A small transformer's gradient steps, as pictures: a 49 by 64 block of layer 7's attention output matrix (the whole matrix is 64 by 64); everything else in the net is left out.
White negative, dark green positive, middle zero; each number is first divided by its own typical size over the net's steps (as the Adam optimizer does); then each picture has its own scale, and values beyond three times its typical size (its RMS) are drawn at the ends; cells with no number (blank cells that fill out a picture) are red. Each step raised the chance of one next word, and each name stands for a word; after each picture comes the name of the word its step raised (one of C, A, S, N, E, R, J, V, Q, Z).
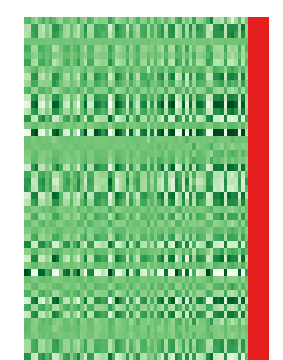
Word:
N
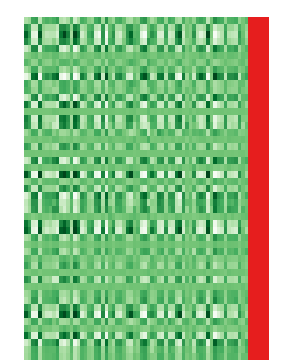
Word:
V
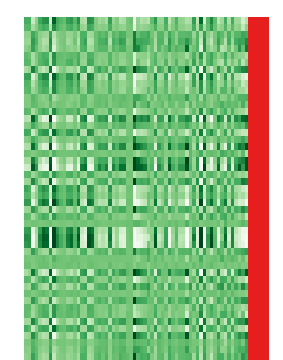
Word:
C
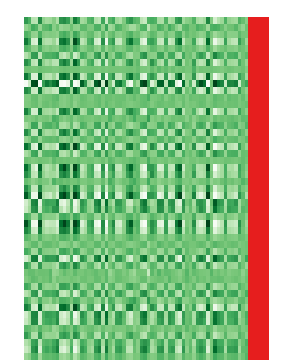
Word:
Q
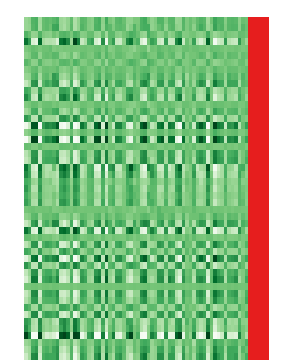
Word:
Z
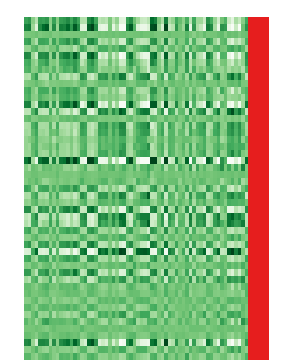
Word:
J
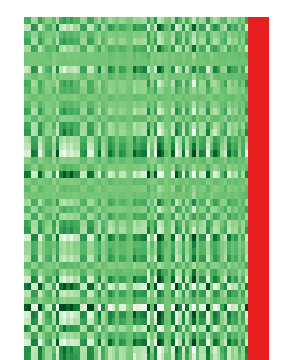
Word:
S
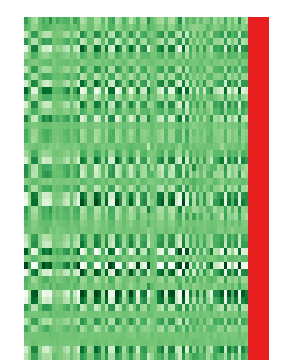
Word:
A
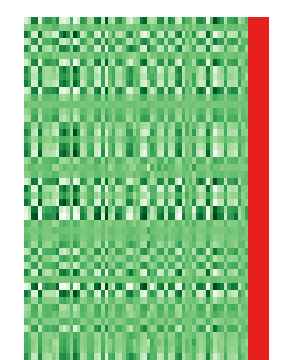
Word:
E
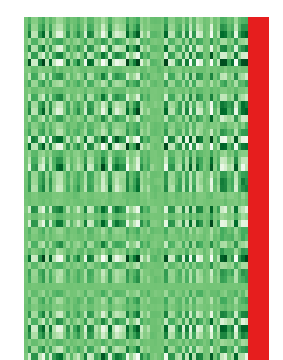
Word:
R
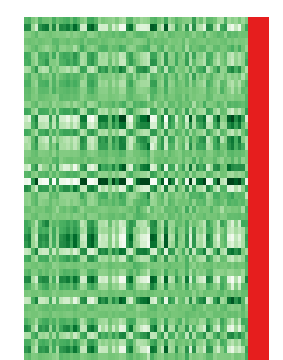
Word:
C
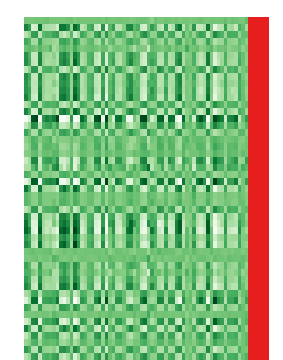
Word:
C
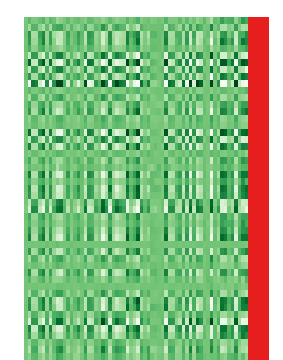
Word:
Q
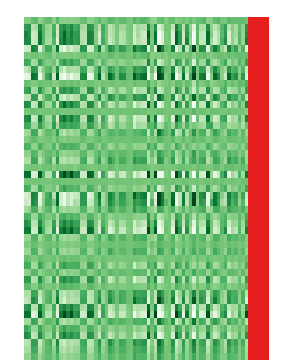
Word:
V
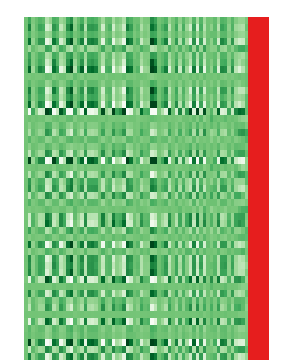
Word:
J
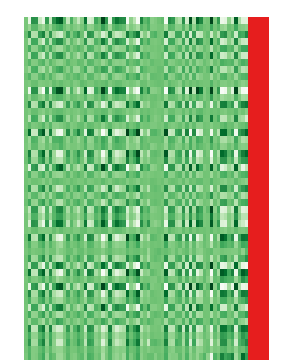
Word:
E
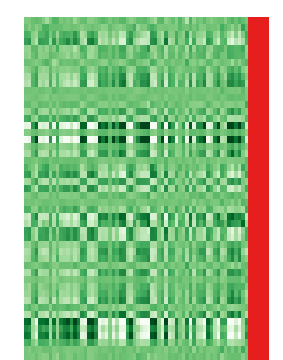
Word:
Z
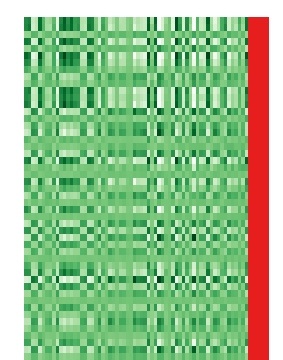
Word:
J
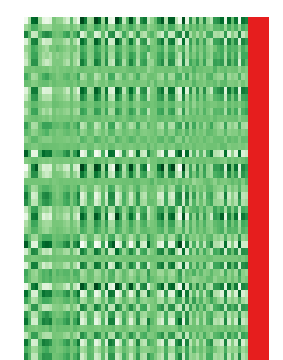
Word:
E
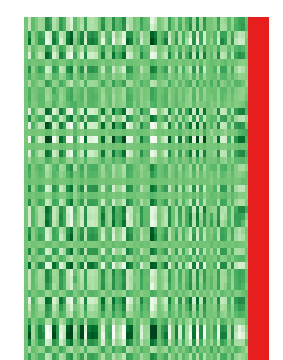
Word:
Z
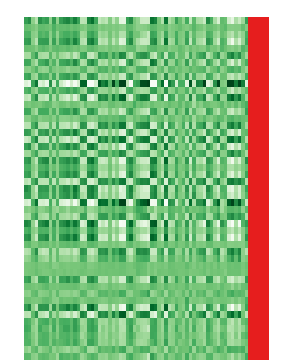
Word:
Q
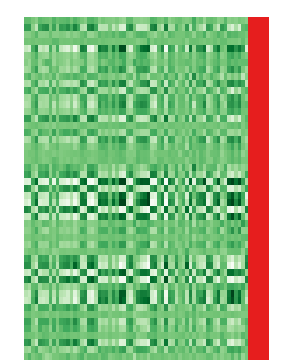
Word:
A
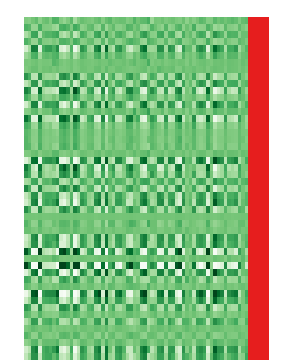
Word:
A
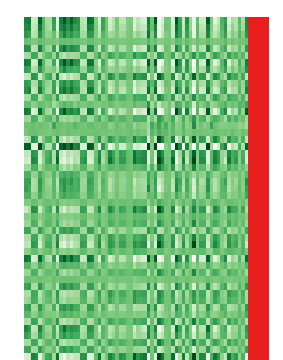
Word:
R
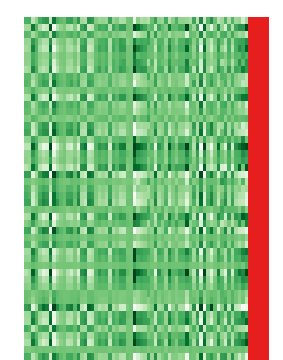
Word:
S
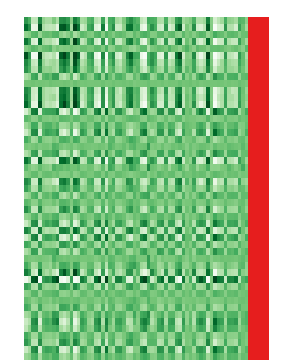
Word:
J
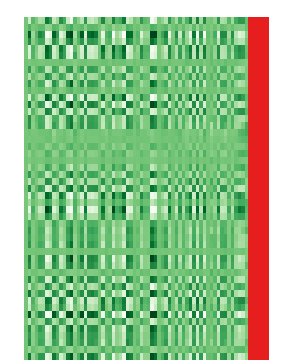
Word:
V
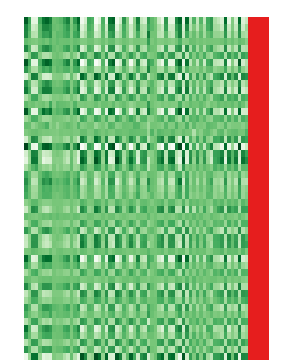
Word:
R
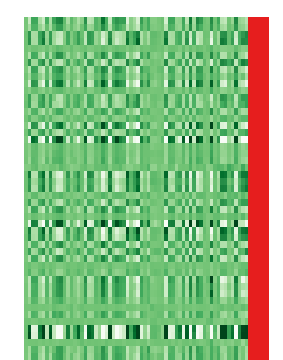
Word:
Z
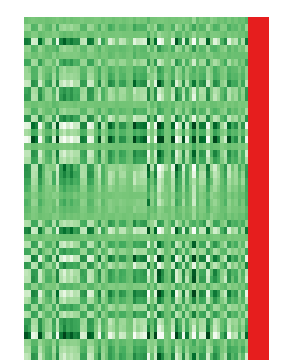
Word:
Z
